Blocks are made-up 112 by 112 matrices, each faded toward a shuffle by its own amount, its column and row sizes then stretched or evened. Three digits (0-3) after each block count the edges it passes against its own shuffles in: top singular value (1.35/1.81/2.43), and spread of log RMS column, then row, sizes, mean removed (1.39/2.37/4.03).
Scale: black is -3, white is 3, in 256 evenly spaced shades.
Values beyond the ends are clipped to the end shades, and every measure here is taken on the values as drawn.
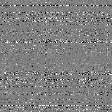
2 1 3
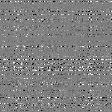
1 1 3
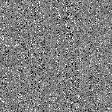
0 2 0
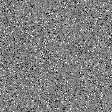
1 1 0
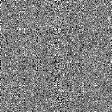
2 2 1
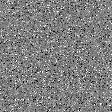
0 0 1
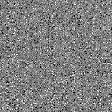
2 1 1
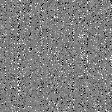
0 2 0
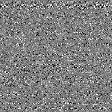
2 0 2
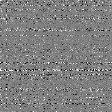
1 1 3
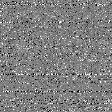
2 0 2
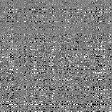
1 2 3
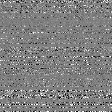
1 0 3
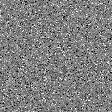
1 0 0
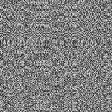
3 1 0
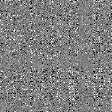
1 2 2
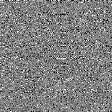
2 0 2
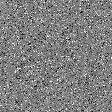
0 0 0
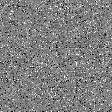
1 0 1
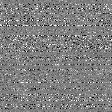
1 0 3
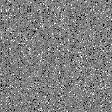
2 1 0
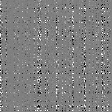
2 3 2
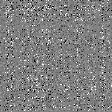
0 2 2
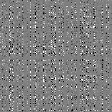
3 3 2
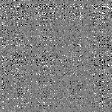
2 2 2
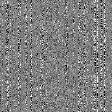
2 3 0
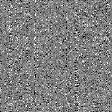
2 2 0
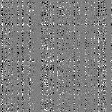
2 3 2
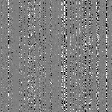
3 3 0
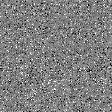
1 1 1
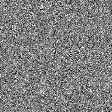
1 1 0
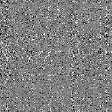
2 2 2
